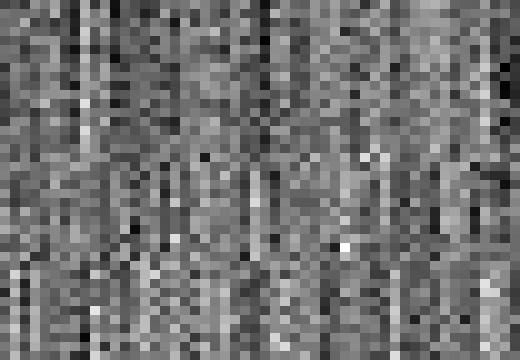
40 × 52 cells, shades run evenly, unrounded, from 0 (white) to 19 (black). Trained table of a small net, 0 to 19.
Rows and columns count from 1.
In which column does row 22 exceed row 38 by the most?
28
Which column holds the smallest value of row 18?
37
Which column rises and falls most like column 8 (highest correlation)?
27
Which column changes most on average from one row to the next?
16
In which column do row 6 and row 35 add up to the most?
8
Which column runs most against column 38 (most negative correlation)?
36
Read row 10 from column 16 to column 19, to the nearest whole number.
13 15 14 10
